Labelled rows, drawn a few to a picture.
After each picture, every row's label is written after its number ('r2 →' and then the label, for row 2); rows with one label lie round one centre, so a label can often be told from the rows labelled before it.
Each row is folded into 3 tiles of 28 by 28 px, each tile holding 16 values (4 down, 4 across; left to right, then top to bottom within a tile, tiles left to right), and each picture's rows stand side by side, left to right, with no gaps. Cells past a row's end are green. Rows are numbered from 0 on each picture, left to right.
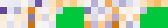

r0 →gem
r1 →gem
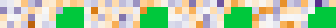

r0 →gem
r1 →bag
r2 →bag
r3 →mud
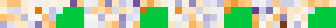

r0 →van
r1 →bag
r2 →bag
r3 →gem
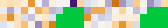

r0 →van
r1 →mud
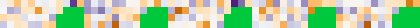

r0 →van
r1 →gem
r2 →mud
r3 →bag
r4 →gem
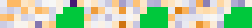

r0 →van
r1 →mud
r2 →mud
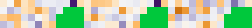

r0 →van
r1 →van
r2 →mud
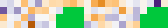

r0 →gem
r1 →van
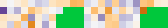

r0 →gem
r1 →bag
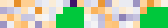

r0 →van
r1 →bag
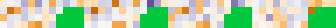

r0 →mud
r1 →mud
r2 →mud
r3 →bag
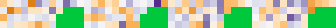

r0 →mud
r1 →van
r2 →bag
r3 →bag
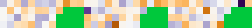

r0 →bag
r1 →gem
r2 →van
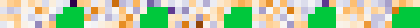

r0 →van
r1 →mud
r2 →gem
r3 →van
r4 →bag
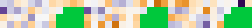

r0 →gem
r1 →gem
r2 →van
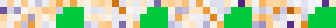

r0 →gem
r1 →van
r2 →van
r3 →van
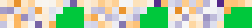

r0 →van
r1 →van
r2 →bag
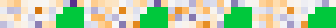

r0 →van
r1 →van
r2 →mud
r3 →van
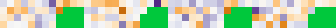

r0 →bag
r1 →van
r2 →bag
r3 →gem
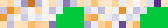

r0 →mud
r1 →van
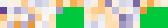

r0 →gem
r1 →bag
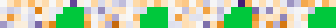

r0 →van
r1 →gem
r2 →van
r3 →gem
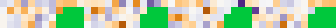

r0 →bag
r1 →mud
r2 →van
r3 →gem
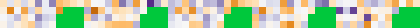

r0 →bag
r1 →mud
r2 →bag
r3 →mud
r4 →gem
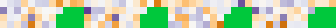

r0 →gem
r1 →gem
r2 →van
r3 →gem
